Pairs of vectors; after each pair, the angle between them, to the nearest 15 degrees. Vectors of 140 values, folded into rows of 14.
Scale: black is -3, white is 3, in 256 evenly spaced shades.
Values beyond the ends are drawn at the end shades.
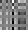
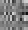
90 degrees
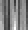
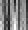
15 degrees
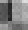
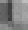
15 degrees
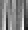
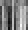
90 degrees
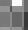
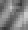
120 degrees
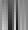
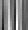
135 degrees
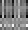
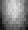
90 degrees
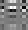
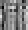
60 degrees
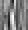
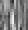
30 degrees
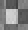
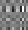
90 degrees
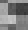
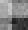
105 degrees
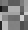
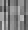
60 degrees
